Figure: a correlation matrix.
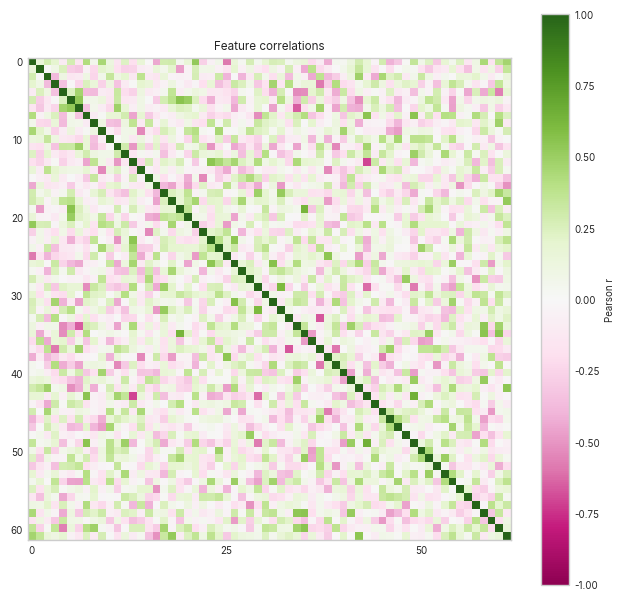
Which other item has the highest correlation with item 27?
18
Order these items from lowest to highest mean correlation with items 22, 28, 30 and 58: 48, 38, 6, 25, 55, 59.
55, 59, 6, 48, 25, 38
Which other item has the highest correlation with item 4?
6
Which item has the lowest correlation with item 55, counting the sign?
16
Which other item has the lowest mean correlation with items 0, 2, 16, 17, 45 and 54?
38
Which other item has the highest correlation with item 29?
32
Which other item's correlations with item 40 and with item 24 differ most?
30
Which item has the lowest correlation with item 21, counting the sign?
25
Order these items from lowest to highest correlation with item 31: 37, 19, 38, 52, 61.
37, 52, 38, 19, 61
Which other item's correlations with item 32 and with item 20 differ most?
15
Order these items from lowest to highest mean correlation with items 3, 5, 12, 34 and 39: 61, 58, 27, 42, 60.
42, 61, 27, 58, 60
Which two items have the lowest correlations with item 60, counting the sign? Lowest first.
4, 52
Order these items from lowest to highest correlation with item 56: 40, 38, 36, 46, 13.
36, 38, 40, 13, 46
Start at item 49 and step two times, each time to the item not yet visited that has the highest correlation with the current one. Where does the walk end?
7
